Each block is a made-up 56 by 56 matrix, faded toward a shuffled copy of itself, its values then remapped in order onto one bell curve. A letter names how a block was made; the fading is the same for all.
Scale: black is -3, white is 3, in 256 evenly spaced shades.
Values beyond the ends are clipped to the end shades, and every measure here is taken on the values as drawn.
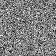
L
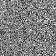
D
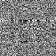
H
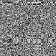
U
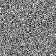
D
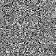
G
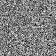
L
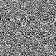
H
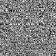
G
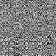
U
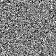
L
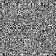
H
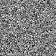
D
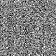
D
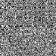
G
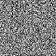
D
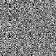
G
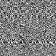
U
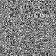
D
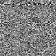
G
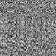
U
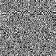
H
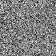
D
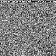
H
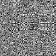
G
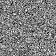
L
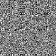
G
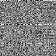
U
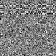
U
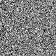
L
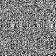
H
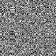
H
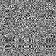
U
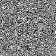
G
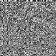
G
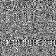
U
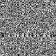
H
